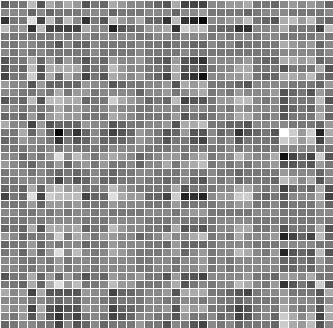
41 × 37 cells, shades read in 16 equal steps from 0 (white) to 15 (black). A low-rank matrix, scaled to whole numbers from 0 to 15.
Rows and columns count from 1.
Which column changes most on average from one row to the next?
23
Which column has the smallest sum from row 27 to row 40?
7
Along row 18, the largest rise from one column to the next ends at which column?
36
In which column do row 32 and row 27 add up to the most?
32
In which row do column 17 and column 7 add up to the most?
17
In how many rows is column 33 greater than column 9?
19
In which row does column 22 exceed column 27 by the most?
25
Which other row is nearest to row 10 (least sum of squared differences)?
3
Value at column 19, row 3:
12
